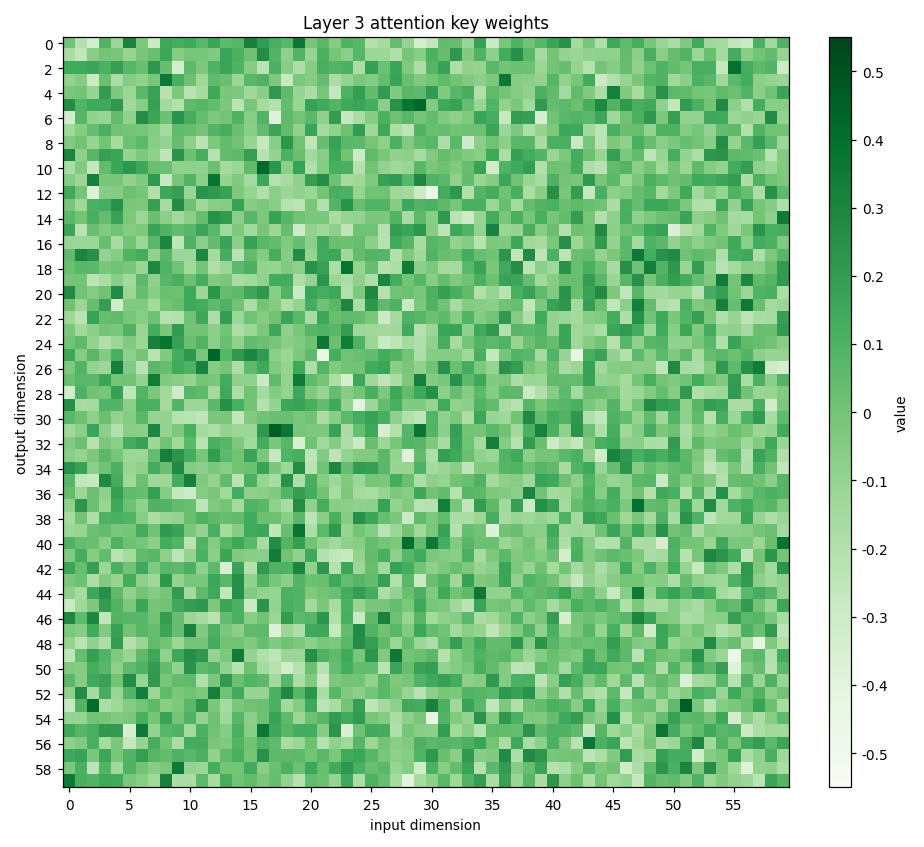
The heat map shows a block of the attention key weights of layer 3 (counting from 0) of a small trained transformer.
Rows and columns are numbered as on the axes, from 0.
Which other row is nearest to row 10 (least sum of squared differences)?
1
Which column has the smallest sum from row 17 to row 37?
14
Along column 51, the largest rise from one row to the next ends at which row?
53
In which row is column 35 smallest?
39
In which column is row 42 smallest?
13
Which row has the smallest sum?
32
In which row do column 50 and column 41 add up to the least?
15
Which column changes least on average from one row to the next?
5
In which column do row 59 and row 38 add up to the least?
28
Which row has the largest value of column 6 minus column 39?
6
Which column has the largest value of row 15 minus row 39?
35
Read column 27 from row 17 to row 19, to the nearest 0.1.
-0.2 -0.2 0.1
